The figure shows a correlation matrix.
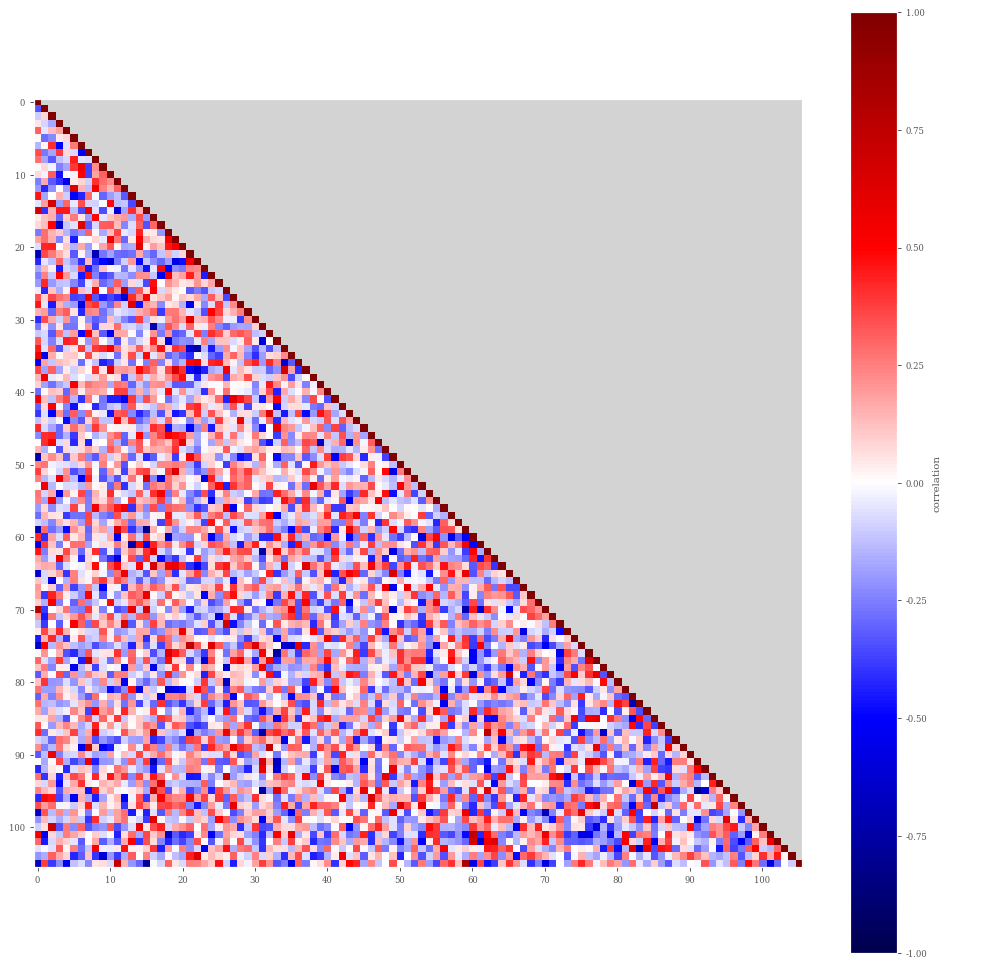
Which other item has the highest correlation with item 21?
75
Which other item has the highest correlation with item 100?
2
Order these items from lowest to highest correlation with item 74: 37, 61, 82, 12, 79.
82, 37, 12, 61, 79
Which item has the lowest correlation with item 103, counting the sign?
83
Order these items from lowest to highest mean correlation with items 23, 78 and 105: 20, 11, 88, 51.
20, 51, 88, 11
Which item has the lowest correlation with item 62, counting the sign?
31
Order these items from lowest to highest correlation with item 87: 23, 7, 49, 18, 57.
49, 23, 18, 57, 7
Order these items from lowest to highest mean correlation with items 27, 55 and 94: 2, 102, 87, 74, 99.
99, 102, 74, 87, 2
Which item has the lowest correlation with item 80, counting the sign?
26
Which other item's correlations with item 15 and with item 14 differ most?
61
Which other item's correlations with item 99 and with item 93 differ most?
71
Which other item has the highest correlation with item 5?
12
